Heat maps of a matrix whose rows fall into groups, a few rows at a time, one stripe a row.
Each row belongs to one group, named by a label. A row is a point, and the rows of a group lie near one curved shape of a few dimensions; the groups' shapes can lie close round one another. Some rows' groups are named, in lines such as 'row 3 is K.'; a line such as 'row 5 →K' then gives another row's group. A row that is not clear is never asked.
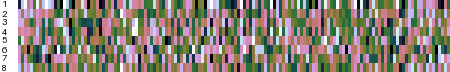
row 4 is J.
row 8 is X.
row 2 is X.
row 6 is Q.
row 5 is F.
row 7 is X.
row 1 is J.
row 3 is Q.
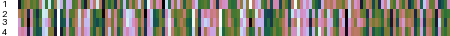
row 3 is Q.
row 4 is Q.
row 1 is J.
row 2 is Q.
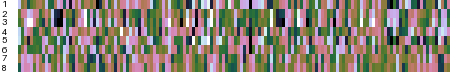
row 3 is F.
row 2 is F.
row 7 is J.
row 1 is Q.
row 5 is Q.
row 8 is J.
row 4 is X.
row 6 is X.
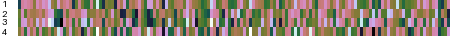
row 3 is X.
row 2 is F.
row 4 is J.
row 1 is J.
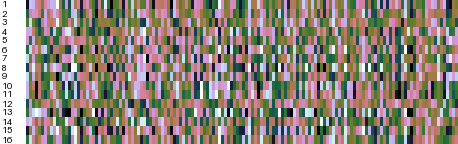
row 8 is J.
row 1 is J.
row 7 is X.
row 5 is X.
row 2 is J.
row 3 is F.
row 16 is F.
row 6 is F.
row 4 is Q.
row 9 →X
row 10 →Q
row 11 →Q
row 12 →F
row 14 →Q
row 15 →J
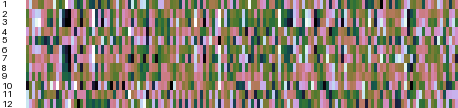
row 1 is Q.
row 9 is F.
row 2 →F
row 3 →F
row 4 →X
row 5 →X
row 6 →F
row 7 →F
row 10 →J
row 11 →X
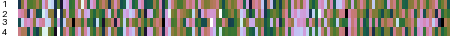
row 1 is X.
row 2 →Q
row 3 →J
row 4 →Q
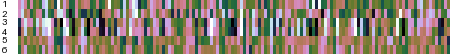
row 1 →Q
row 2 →Q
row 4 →J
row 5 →F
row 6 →X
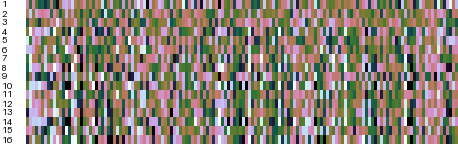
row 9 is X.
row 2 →J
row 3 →F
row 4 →J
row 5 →X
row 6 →Q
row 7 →F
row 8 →J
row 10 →F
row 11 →Q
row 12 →J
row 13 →J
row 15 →Q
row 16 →J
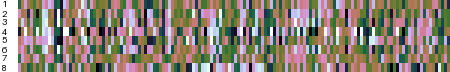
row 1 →X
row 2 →Q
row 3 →Q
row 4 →J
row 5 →X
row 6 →Q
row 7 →F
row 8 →Q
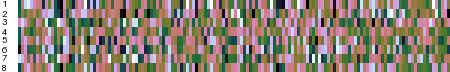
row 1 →F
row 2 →F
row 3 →Q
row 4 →F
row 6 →X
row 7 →Q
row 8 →F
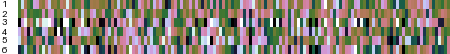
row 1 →F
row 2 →X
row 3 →J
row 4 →Q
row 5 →Q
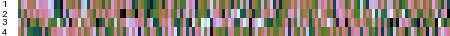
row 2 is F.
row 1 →X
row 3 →Q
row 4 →X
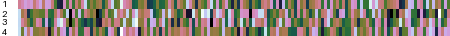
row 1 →X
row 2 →Q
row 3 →Q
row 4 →X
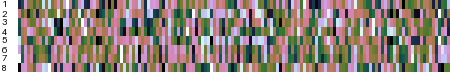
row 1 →J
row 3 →X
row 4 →F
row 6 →X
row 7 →X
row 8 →J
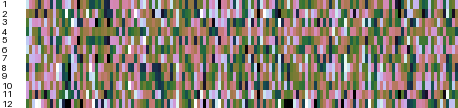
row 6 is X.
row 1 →Q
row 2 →Q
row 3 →J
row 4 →F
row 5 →Q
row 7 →J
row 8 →X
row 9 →X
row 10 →X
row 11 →Q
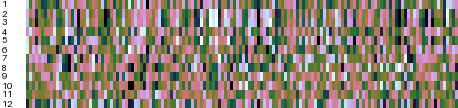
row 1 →X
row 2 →Q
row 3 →Q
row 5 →Q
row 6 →X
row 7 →F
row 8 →F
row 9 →F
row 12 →X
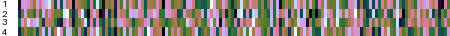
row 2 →J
